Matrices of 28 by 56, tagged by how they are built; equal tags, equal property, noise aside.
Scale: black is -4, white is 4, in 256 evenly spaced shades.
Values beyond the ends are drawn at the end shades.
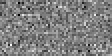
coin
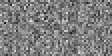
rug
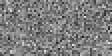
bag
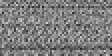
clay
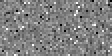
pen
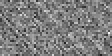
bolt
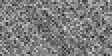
bolt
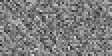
bolt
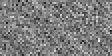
bolt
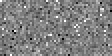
pen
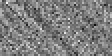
bolt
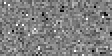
pen
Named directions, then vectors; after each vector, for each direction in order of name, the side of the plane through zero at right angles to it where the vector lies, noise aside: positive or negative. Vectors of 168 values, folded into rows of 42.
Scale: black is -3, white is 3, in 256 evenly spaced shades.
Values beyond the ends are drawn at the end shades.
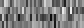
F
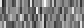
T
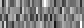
positive, positive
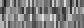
negative, positive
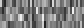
negative, positive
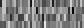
positive, negative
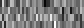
negative, negative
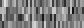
positive, negative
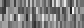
negative, positive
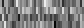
positive, positive
